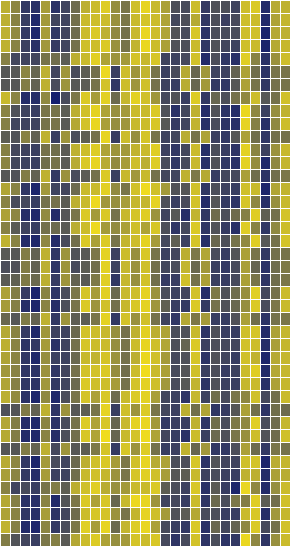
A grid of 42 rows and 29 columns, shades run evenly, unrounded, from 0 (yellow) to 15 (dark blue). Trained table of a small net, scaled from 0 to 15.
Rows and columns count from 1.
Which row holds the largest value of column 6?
8
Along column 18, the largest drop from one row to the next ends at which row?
19
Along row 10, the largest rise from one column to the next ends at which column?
21
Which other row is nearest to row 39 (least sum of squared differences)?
33
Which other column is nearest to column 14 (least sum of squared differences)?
29
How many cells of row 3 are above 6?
15
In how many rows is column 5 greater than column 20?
32
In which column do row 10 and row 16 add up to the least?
10
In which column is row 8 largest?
6
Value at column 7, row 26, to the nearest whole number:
12
